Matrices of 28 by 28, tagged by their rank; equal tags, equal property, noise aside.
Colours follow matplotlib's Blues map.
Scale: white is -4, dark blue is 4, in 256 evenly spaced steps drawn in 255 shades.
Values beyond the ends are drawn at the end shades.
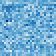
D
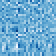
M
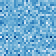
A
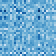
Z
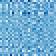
Z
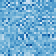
A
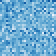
A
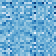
Z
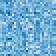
D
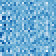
M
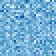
D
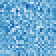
D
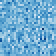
A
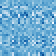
Z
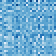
M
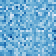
D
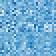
A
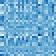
Z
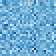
A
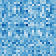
M
